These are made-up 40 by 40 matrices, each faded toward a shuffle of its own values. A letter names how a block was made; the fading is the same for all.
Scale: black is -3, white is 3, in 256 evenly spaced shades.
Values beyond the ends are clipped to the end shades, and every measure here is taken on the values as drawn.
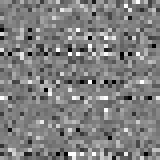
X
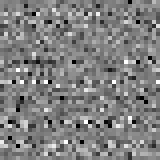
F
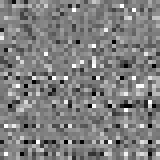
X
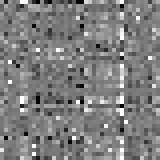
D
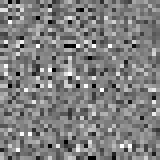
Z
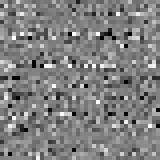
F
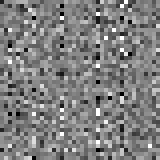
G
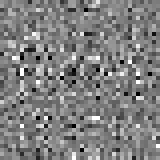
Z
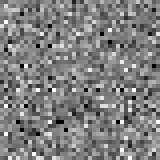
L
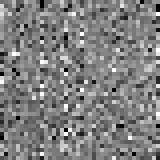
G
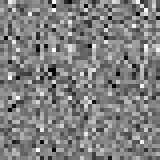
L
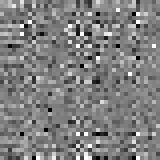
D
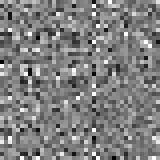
Z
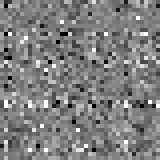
X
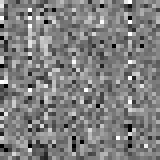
G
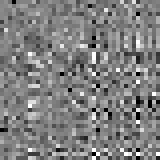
D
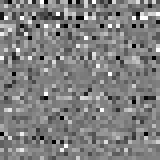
F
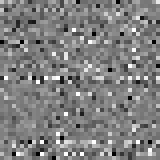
F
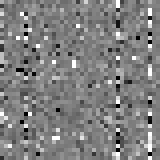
G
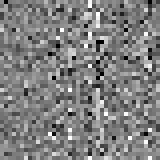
G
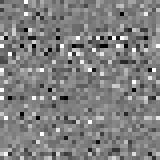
F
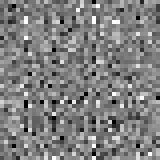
Z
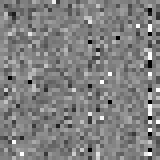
G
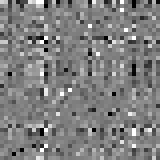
D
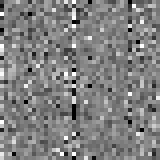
G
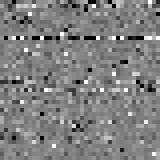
F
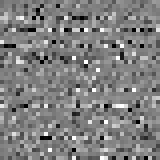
F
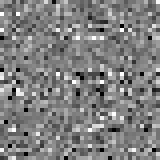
Z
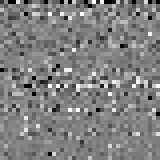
F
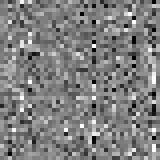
G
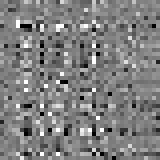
D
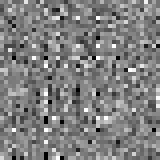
Z
